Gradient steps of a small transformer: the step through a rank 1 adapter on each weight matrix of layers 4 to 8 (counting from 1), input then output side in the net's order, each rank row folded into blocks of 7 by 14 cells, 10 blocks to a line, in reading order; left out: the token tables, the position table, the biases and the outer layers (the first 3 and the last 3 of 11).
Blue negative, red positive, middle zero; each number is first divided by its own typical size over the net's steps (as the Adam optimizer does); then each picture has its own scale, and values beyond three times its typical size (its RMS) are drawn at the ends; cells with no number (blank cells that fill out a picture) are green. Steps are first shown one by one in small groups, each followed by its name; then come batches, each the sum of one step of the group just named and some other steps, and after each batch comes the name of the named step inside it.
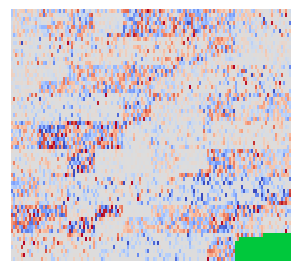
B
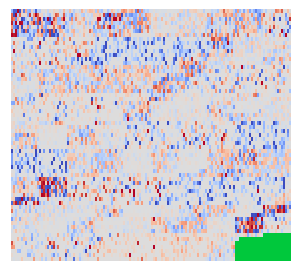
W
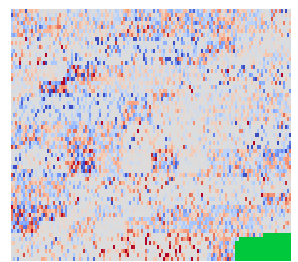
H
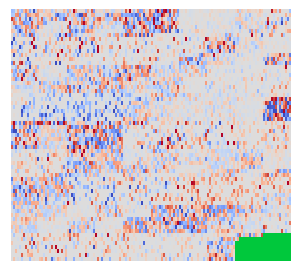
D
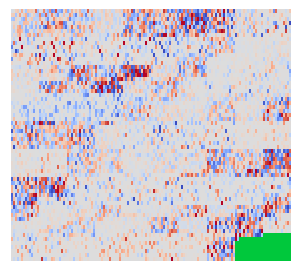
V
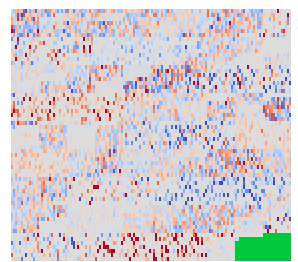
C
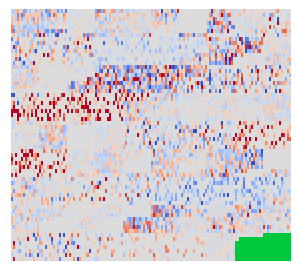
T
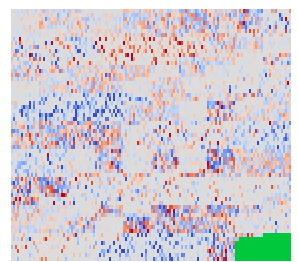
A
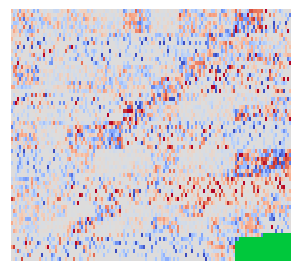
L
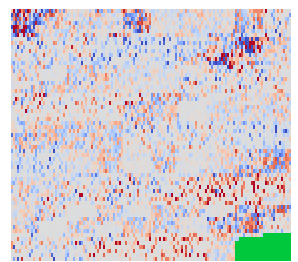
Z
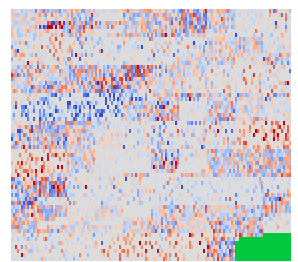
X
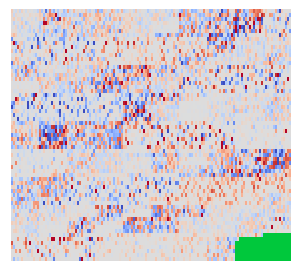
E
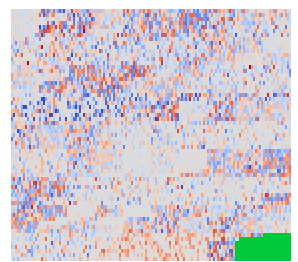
X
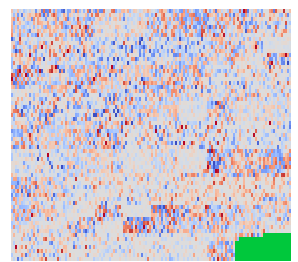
A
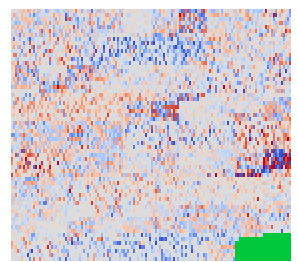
L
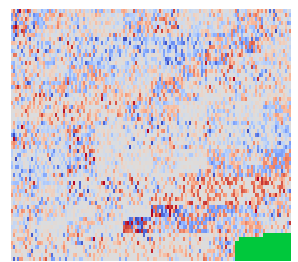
Z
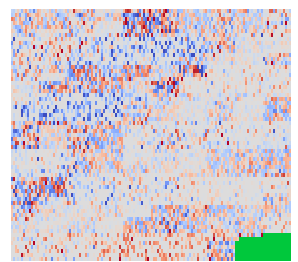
D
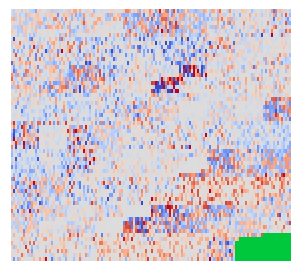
D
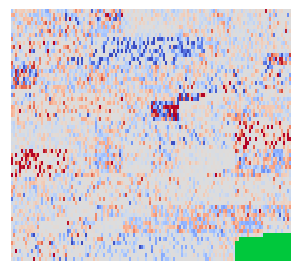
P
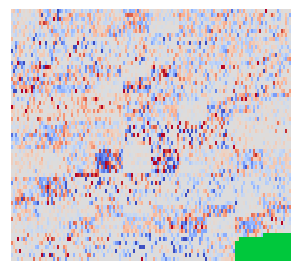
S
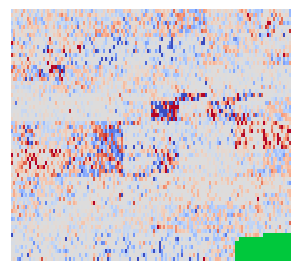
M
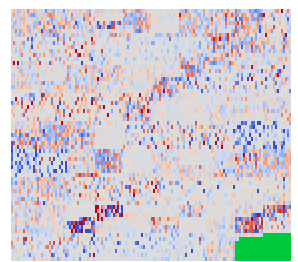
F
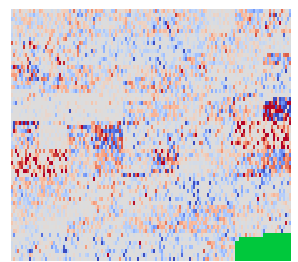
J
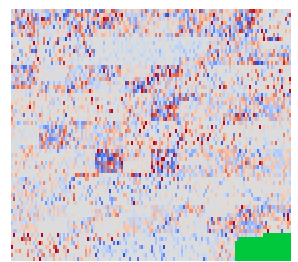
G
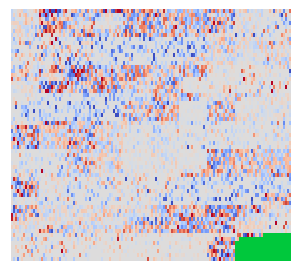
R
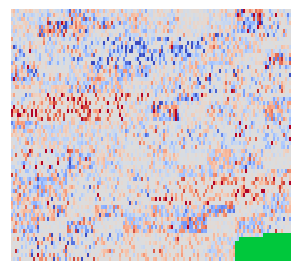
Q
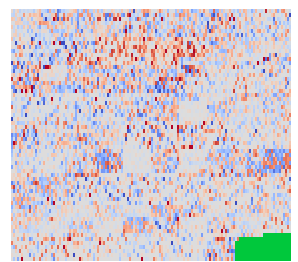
S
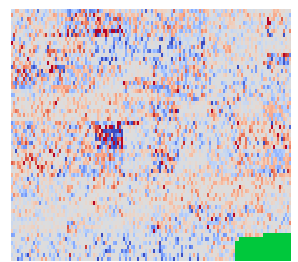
M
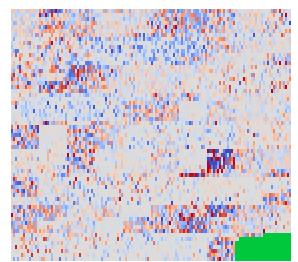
R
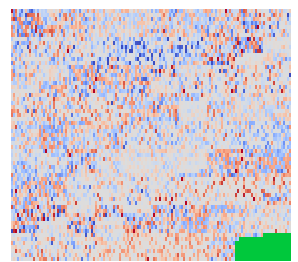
Q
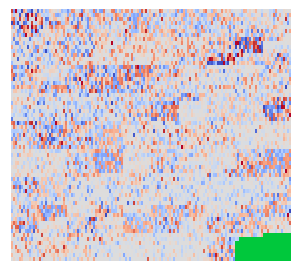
G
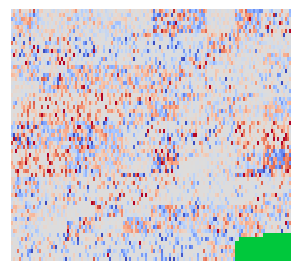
J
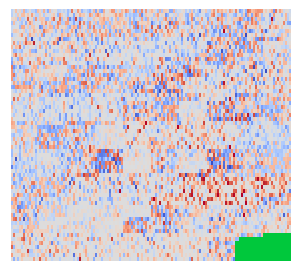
G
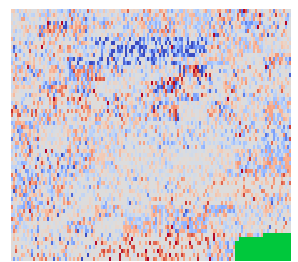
Q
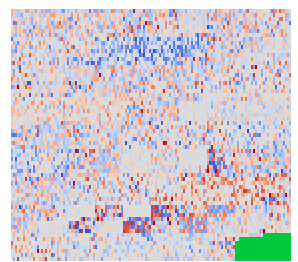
F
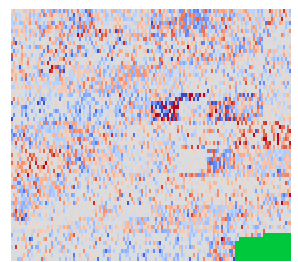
M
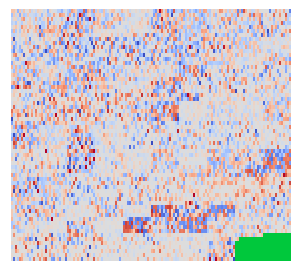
Q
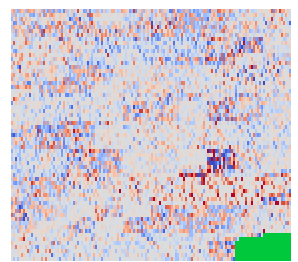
F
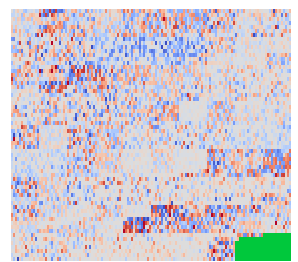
R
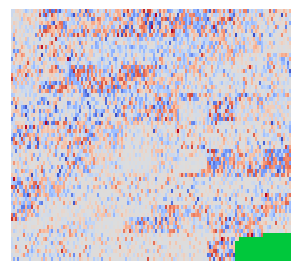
R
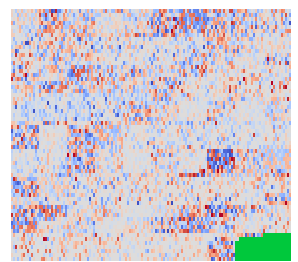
R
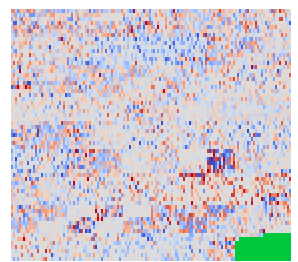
F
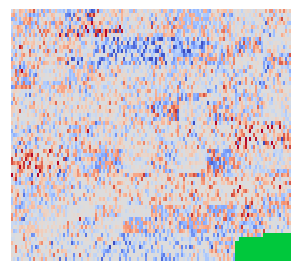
P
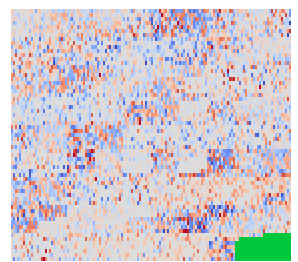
M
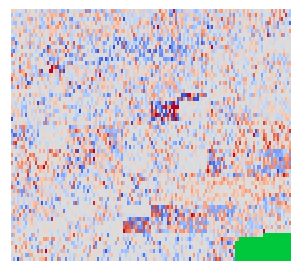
M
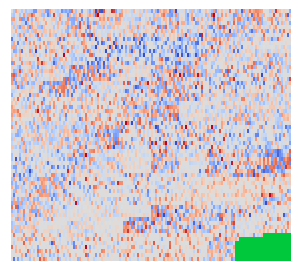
G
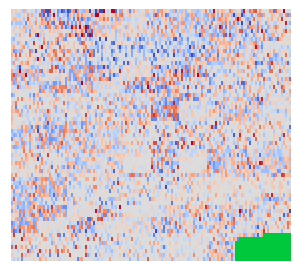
G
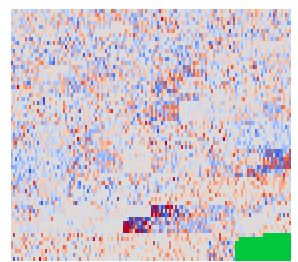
G
